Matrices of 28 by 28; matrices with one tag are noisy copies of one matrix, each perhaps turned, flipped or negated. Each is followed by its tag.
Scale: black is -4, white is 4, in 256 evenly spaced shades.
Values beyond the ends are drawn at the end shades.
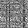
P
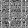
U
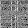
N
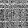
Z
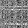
P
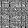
U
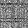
P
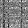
Z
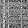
Z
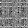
U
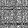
P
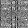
N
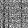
Z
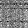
Z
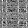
U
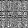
N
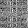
N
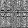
N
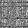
U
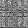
N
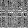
N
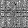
N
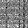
Z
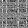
U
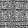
U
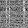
P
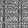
P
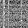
Z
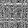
P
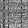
Z
